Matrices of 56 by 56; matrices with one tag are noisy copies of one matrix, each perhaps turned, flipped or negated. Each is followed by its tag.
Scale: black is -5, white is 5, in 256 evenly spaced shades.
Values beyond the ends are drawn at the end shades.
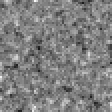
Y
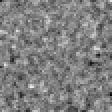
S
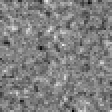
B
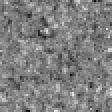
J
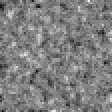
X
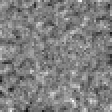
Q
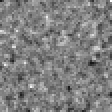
S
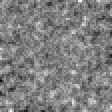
Q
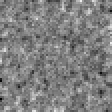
Q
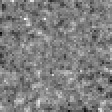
Q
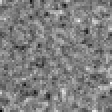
S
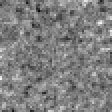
Q
